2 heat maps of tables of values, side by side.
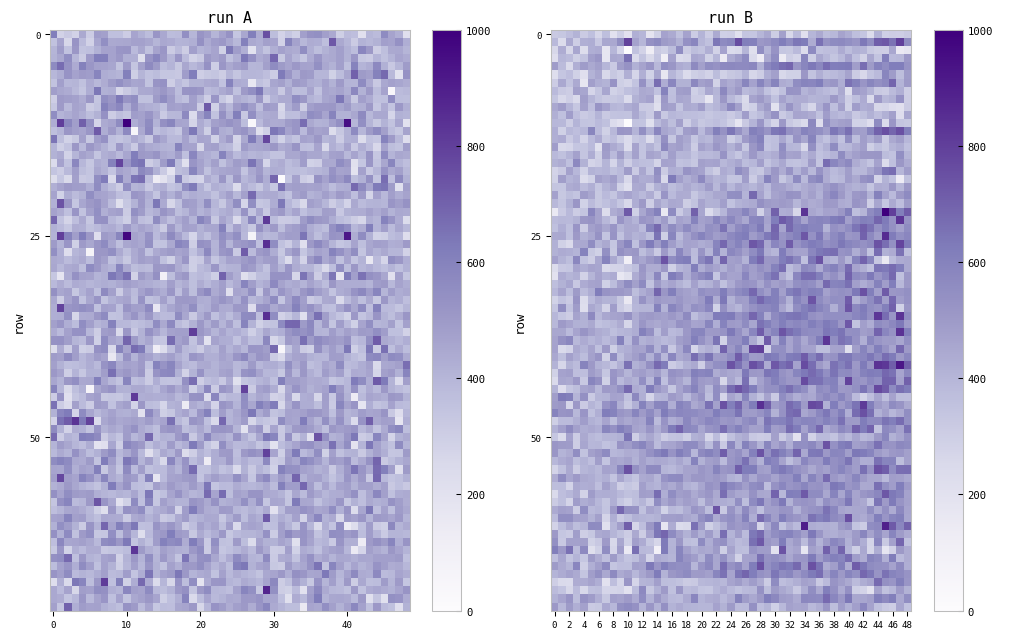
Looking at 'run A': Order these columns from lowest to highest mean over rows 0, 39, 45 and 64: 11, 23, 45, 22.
23, 22, 45, 11
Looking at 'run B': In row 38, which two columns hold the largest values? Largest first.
37, 29
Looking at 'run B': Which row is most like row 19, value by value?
21
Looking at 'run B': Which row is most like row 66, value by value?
52
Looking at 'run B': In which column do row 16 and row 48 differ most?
45
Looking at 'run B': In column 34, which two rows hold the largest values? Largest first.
61, 22
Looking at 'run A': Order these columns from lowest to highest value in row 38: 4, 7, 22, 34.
4, 22, 7, 34
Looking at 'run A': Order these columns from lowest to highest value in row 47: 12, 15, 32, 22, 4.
12, 15, 22, 32, 4
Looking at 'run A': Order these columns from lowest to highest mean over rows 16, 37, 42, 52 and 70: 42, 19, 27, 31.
31, 42, 19, 27
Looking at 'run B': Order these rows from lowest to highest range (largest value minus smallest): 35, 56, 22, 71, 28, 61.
71, 56, 35, 28, 61, 22
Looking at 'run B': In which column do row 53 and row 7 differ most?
40
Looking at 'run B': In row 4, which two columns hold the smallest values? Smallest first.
2, 8
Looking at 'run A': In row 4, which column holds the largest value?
1
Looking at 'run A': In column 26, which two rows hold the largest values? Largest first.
44, 27
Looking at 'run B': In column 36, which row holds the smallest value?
11
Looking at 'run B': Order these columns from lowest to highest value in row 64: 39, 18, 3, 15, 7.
3, 18, 7, 15, 39
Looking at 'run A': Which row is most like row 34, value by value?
55
